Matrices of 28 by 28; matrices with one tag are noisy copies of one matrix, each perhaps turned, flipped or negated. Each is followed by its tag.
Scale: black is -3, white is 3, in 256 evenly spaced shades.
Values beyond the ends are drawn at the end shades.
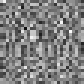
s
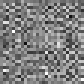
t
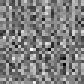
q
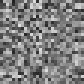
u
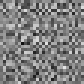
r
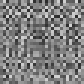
t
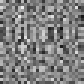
s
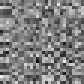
u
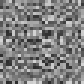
s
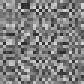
r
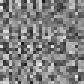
u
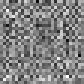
t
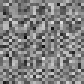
r
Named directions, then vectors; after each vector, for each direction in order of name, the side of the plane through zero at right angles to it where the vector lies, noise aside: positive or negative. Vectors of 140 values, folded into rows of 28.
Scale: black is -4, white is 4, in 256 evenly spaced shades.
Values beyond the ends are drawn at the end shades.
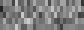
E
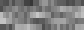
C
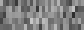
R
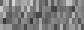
negative, negative, negative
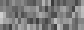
positive, negative, negative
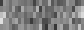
positive, negative, negative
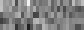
negative, negative, positive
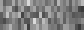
negative, negative, positive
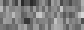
positive, negative, positive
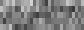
negative, negative, negative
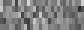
negative, negative, positive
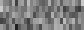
negative, negative, positive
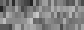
positive, positive, positive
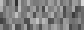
negative, negative, positive
